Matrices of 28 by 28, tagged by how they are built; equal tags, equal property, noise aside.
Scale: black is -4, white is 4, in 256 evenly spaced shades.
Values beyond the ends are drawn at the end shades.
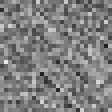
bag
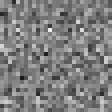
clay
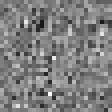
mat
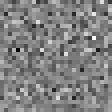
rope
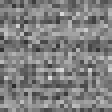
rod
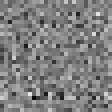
rope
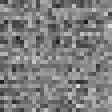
rod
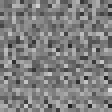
clay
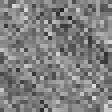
bag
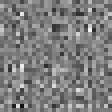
mat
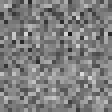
clay
